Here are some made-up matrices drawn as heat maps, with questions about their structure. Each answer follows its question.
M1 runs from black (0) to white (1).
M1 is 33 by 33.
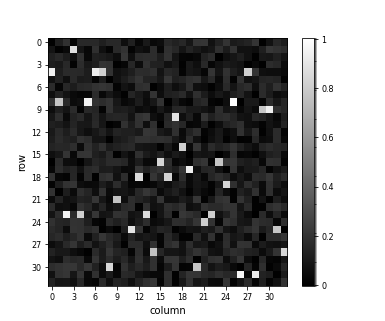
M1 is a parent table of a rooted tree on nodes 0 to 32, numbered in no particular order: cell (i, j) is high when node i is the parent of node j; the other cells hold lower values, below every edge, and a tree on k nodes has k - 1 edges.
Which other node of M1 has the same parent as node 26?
28
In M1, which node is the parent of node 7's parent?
23
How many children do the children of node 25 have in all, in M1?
2
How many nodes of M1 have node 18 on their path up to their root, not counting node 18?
12
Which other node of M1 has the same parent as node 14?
32
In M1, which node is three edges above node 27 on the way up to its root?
16
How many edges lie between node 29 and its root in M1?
6
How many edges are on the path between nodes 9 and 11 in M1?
4
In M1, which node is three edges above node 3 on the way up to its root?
30
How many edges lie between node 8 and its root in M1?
7
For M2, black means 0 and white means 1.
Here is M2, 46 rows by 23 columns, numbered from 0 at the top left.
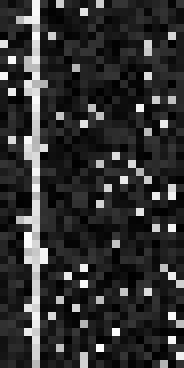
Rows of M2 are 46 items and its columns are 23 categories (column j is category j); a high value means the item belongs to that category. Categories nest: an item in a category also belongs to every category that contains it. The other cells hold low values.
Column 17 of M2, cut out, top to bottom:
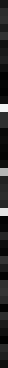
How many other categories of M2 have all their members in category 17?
1
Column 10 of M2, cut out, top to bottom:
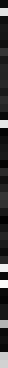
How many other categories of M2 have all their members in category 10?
2
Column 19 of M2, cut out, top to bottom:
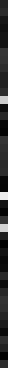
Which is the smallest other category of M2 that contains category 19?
21
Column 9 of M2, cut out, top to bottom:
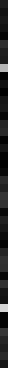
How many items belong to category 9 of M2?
2
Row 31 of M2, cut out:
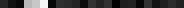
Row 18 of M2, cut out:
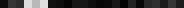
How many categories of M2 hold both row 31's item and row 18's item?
3
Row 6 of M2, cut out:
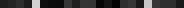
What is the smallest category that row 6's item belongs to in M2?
18
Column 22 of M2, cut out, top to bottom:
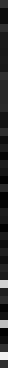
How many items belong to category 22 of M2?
3
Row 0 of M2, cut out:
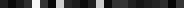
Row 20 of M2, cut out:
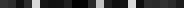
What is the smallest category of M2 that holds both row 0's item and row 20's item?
12
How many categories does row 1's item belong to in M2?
2
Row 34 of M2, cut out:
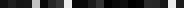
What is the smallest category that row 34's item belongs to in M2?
8
